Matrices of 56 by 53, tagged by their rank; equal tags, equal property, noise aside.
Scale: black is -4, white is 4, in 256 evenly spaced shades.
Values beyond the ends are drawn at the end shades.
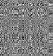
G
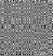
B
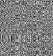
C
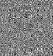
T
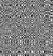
G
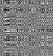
B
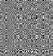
B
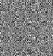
T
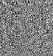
T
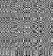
G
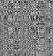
G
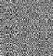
C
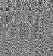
T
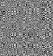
C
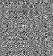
T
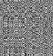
C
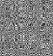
C
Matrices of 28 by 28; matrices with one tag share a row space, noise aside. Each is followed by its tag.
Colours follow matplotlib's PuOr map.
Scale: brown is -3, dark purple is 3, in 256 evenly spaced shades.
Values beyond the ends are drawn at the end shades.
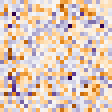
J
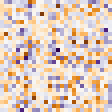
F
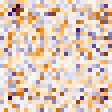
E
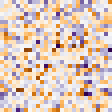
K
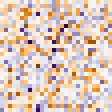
F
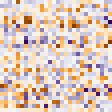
K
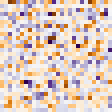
F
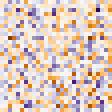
F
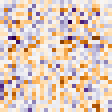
J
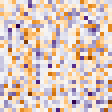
F
